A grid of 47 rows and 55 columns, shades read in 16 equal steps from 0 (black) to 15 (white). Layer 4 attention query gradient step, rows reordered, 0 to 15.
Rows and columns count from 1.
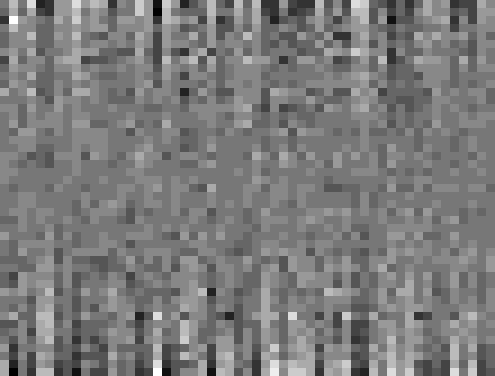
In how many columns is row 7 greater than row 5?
19
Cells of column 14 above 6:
39
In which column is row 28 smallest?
15
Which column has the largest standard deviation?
18
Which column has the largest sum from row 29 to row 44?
6
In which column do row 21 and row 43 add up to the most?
44
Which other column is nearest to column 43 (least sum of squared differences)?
22
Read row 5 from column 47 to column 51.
10 8 10 8 8
